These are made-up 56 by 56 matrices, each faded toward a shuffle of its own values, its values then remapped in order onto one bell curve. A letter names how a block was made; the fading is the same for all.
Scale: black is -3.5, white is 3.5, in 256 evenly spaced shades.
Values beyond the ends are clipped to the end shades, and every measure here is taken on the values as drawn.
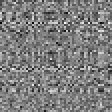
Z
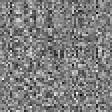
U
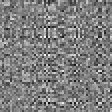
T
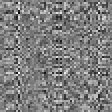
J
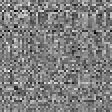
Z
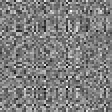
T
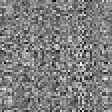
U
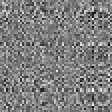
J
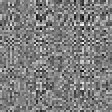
J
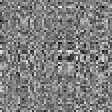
J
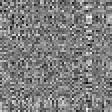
U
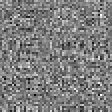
U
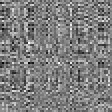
J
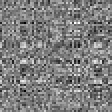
T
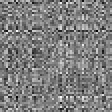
J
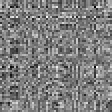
T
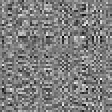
J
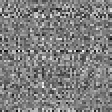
Z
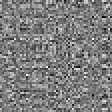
U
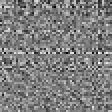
Z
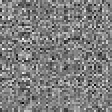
U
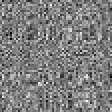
U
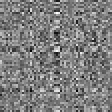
T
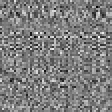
Z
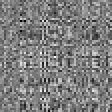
J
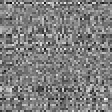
Z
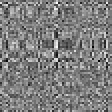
J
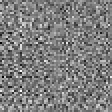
U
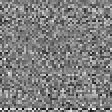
Z
